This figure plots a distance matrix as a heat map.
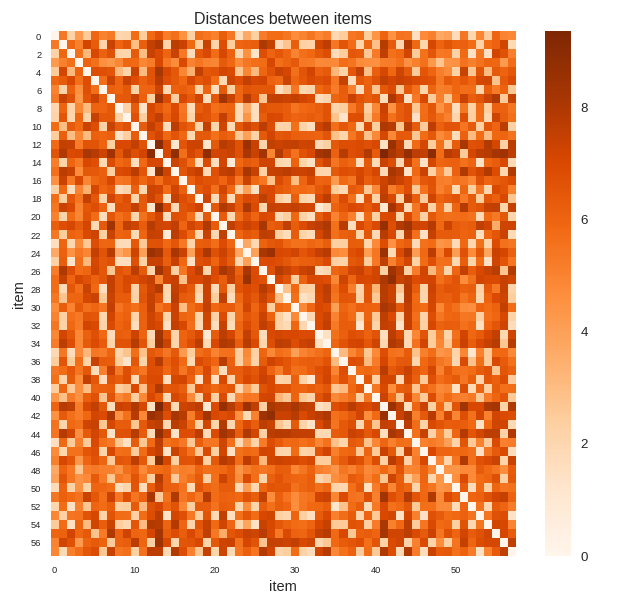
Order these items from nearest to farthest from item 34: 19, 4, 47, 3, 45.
19, 47, 3, 45, 4
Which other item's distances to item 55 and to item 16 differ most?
27
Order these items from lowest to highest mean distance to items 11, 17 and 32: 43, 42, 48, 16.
43, 48, 42, 16
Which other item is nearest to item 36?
9
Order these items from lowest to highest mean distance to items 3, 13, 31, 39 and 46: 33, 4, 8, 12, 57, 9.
57, 8, 9, 4, 33, 12
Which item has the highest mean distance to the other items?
13
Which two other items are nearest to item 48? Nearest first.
3, 0
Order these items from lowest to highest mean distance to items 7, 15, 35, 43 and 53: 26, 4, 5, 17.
26, 17, 4, 5
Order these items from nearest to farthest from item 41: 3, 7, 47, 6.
7, 47, 3, 6
